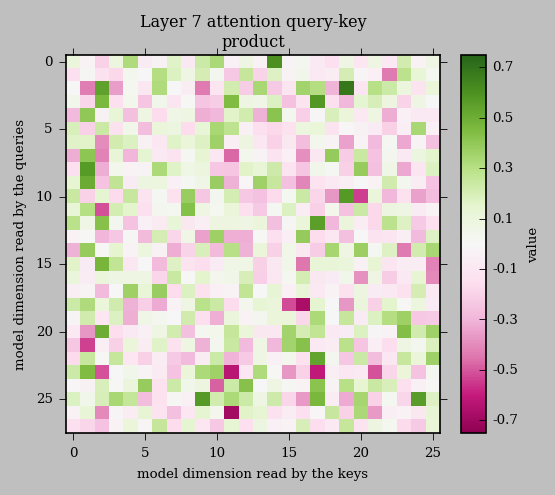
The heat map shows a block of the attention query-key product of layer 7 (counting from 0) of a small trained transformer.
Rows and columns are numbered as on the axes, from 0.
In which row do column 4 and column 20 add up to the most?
25
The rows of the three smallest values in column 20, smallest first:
10, 16, 21
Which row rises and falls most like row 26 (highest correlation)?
7
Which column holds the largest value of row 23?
1
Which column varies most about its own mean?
2
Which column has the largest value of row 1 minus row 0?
6
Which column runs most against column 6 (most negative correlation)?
3
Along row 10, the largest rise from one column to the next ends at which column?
19
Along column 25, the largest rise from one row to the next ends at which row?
20
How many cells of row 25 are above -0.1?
19
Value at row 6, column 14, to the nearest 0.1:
-0.2
